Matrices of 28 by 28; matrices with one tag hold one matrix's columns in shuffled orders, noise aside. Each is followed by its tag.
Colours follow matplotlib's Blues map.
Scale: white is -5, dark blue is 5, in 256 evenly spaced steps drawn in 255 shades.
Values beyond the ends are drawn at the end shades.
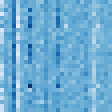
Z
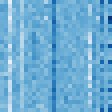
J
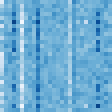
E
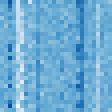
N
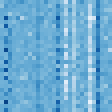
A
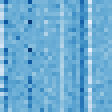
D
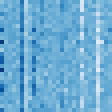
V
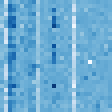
Z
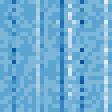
D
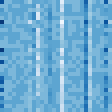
D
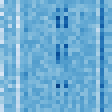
Z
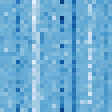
J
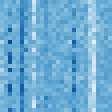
V
